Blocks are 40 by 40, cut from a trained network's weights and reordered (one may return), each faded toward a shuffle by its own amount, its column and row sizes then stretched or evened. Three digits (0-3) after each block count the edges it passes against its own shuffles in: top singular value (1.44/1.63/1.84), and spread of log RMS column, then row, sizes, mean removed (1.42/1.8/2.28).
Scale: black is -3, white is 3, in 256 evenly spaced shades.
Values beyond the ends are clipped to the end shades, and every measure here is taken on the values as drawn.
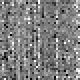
2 2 0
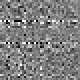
3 2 3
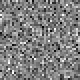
1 0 0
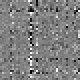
2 3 1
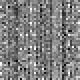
3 2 1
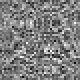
3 2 0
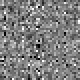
0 3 0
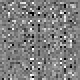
0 3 2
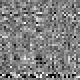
3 1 3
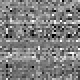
2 2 3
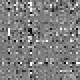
2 3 3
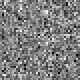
0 2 0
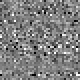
0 0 3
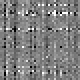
3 2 3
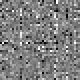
0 3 2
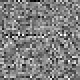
2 0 2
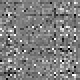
0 2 2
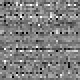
2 1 3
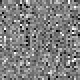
2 2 0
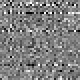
3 0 3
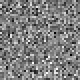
0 0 0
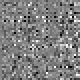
1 3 3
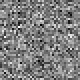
3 2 0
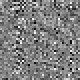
2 2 1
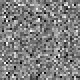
1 1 1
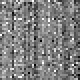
2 2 0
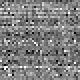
2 0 3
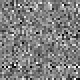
1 1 2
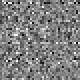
2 1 2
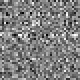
2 0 2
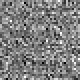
2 2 0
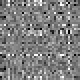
3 2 3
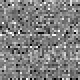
1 0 2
